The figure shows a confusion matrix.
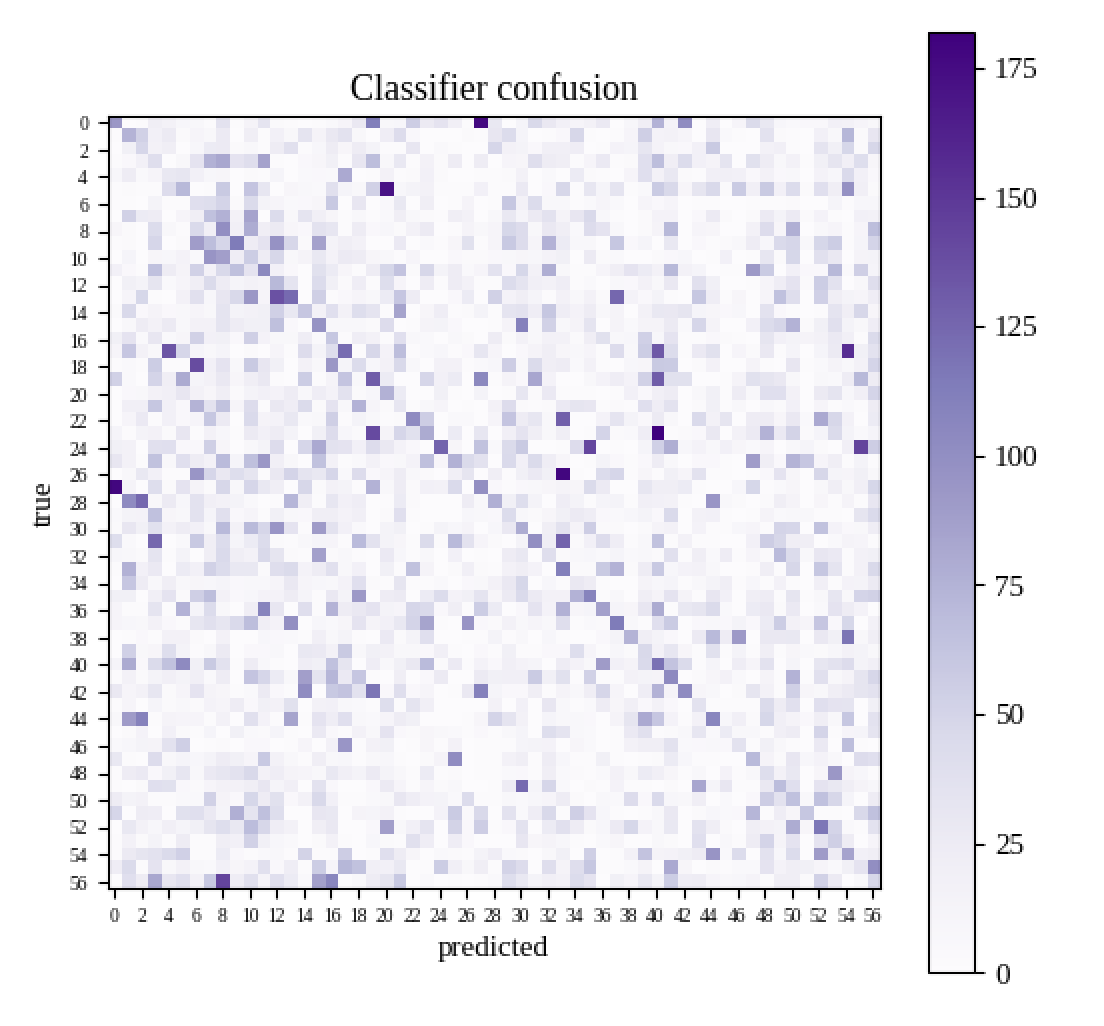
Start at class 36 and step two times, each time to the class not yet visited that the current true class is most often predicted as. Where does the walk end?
47
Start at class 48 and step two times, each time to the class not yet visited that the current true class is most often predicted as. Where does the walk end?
10
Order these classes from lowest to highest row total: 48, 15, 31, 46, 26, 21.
46, 48, 21, 15, 26, 31
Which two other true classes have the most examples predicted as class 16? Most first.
56, 18
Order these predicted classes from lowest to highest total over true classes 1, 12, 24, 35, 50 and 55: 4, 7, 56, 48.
4, 48, 7, 56
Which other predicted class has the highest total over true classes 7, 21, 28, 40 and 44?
1
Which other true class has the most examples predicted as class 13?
37
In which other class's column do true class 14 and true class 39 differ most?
21
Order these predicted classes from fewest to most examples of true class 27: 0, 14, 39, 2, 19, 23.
2, 23, 39, 14, 19, 0
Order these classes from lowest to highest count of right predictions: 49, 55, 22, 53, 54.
55, 53, 49, 54, 22
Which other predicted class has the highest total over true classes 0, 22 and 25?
27
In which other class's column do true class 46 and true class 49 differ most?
30
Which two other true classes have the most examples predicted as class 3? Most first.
31, 56
